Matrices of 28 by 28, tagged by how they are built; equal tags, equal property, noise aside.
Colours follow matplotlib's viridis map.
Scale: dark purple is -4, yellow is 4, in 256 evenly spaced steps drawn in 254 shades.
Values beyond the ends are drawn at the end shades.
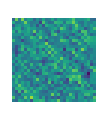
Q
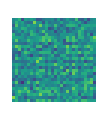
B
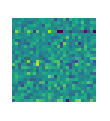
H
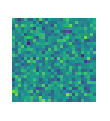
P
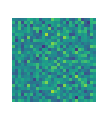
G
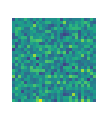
G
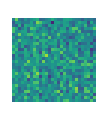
B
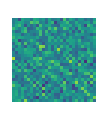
Q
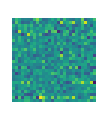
H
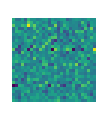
H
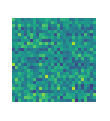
B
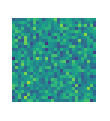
P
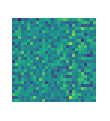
G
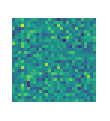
G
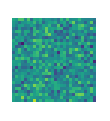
G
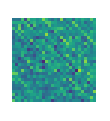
Q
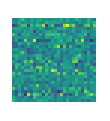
H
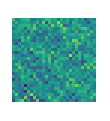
Q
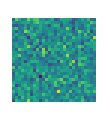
P
